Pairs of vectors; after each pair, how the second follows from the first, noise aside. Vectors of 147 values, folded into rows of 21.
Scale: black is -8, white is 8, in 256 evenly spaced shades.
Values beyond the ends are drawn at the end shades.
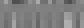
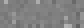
partly zeroed.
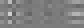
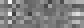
scaled up.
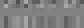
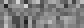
negated, scaled up.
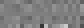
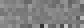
sign-scrambled.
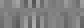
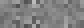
sign-scrambled.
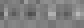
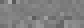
wrapped around, negated, partly zeroed.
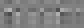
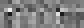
scaled up.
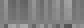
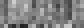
negated, scaled up.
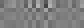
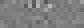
partly zeroed.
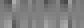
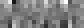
negated, scaled up.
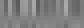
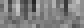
negated, scaled up.
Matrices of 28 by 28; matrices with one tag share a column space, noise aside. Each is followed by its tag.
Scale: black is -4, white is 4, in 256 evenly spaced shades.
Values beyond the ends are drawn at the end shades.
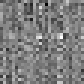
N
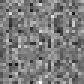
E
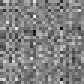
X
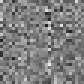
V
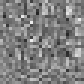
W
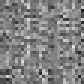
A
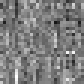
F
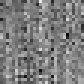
N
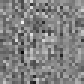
E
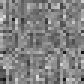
F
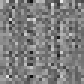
A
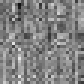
N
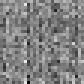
E
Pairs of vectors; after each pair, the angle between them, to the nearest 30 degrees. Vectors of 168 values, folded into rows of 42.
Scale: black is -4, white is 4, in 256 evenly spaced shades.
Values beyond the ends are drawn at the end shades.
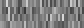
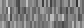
30 degrees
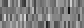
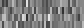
60 degrees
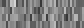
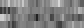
90 degrees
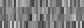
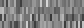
120 degrees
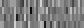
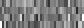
90 degrees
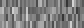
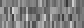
30 degrees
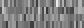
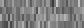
60 degrees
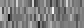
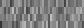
90 degrees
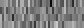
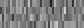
30 degrees
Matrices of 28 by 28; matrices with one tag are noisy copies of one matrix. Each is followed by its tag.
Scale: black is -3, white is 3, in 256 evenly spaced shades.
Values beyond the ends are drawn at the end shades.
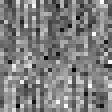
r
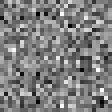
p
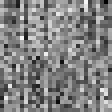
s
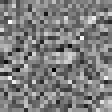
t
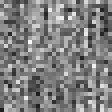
s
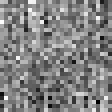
s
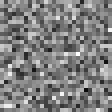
t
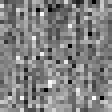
r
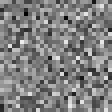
p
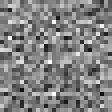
t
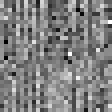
r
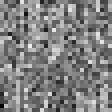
s
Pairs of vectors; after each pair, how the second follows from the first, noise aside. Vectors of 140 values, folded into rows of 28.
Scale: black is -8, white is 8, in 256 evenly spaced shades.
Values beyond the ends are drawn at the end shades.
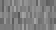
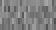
sign-scrambled.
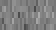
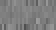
partly zeroed.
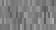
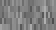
negated.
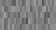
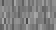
sign-scrambled.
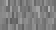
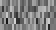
reversed, negated, scaled up.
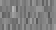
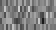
reversed, negated, scaled up.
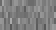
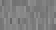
negated, shrunk.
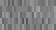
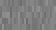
shrunk.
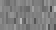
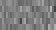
negated.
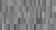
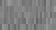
shrunk.
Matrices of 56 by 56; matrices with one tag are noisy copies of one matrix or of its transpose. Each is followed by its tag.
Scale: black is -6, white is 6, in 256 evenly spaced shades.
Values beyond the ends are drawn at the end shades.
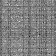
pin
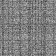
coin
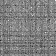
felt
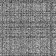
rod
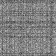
rod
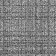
felt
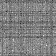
rod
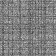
coin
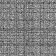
coin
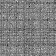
coin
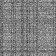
rod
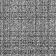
felt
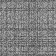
pin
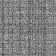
coin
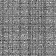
coin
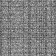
pin
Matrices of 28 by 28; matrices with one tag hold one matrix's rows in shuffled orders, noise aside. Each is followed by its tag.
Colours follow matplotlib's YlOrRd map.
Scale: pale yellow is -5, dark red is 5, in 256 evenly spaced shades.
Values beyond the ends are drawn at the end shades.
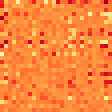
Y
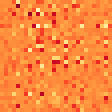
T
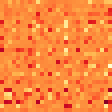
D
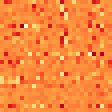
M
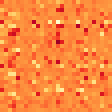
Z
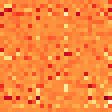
D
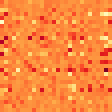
Y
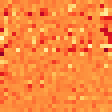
Y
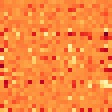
Y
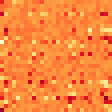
Y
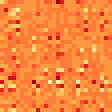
Z
